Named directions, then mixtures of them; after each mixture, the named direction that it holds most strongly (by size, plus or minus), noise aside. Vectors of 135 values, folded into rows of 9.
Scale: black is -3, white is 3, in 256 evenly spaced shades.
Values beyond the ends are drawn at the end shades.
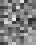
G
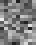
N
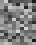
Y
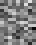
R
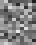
Y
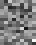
Y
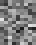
R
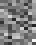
R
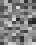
G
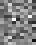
Y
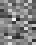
R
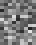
N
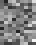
Y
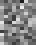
G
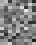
Y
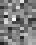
G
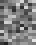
Y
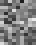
G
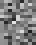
G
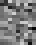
R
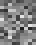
N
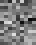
G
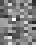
R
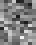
N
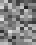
Y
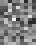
G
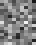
Y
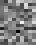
Y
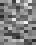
R
